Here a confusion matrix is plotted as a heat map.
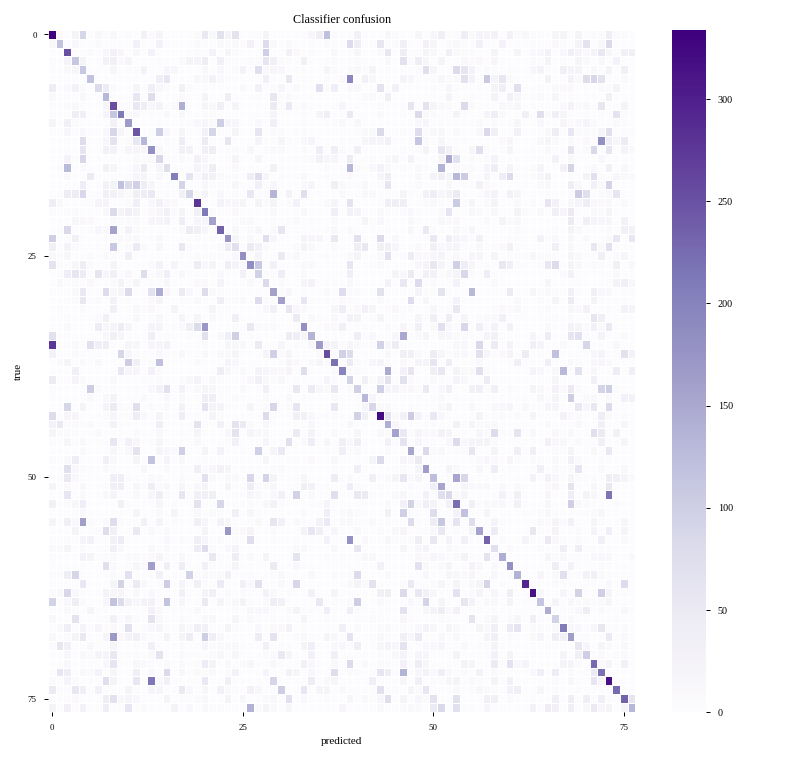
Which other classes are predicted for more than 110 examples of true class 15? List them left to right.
2, 39, 51
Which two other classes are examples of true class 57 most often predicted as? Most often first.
39, 26
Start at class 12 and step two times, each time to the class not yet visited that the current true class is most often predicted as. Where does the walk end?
46
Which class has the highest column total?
8
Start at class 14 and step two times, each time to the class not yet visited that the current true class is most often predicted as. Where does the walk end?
73
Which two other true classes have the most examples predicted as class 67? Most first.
38, 61
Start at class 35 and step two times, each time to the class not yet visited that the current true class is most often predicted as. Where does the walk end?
36
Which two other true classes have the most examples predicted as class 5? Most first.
40, 35
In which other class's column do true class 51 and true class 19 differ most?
53
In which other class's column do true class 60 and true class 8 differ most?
13
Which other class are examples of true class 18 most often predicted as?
29
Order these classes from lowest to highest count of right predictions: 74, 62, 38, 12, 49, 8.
12, 49, 38, 74, 8, 62
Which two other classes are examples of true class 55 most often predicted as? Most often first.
4, 51
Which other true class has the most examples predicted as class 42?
62
